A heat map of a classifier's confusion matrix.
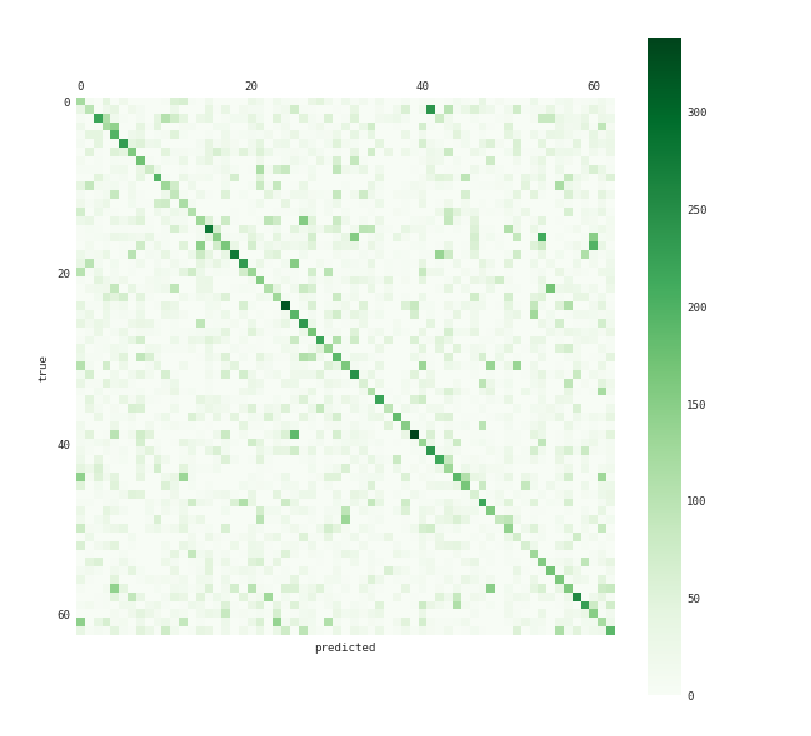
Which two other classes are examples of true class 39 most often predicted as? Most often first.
25, 4
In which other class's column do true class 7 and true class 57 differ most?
4
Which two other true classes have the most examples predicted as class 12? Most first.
44, 61
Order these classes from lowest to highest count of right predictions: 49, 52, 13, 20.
52, 49, 13, 20
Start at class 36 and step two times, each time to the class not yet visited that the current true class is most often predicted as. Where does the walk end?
30
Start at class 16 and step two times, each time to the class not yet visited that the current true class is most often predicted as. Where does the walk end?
59
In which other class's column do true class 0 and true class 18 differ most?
42
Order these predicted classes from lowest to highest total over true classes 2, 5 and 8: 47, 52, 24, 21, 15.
52, 47, 15, 24, 21
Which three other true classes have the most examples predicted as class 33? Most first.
15, 11, 24
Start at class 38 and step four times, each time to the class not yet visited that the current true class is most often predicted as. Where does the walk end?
53
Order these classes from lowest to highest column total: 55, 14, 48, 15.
55, 48, 14, 15
